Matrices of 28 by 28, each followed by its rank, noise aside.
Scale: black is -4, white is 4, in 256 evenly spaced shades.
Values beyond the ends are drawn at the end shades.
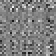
four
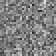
eight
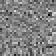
eight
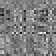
three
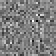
six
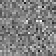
eight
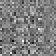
four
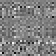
four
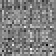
four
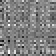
three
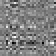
three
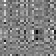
three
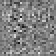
six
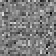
six
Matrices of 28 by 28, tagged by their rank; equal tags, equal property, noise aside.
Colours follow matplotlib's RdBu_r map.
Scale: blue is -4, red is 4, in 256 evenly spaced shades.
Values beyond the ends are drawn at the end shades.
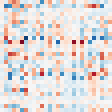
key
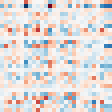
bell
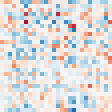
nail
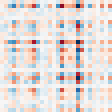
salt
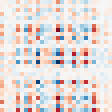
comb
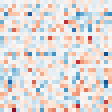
nail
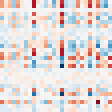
comb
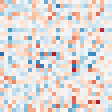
nail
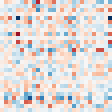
key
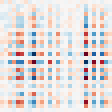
salt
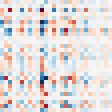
comb
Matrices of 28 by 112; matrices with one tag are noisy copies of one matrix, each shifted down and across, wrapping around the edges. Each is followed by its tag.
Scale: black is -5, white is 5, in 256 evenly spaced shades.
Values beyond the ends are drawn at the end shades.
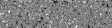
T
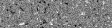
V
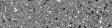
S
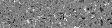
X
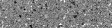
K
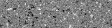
V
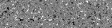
T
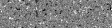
X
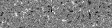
X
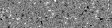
T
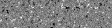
T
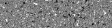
S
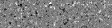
K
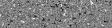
S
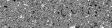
V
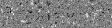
X
